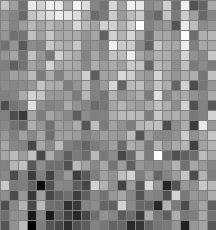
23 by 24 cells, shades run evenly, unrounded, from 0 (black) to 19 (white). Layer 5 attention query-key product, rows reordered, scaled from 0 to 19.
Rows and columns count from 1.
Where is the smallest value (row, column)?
23, 4
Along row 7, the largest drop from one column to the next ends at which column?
17
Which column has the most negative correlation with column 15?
3
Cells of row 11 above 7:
21
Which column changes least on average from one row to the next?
13
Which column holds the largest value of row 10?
18
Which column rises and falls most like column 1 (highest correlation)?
24
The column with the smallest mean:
22
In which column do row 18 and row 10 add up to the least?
9
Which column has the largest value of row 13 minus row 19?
5
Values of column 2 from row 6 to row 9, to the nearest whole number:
12 7 12 10
